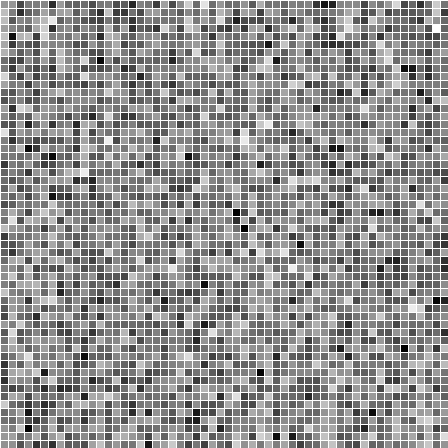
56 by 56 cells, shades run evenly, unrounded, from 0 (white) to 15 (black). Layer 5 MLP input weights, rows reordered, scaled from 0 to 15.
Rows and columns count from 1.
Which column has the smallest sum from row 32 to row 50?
34
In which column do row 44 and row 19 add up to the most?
43
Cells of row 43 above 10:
8
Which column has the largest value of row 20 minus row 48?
7
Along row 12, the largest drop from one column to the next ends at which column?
45
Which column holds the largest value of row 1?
41
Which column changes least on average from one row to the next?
51
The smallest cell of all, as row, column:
4, 55
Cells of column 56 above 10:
9
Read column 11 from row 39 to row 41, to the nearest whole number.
12 10 6
